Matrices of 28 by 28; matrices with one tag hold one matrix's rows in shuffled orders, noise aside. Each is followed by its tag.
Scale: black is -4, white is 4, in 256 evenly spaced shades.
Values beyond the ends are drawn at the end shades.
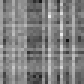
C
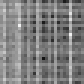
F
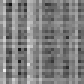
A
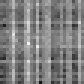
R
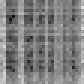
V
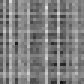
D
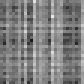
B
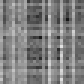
C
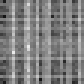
R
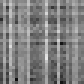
D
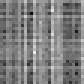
B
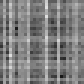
D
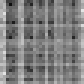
V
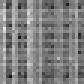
A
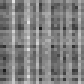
R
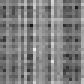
B
